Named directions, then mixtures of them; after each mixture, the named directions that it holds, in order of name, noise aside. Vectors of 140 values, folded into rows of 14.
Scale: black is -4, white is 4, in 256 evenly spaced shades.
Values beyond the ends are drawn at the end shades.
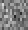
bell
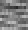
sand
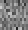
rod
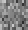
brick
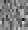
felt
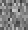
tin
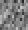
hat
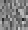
felt.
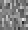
felt.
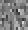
felt, tin.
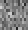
rod.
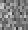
bell, rod.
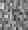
bell, rod.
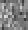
bell, hat, rod.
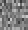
felt, sand, tin.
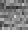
bell, brick, sand.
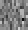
felt.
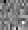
brick, felt, rod.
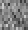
bell, brick, tin.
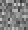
sand, tin.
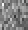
bell, brick, tin.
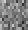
brick.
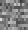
sand, tin.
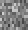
brick, tin.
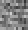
brick, rod, sand.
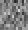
hat.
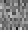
rod.
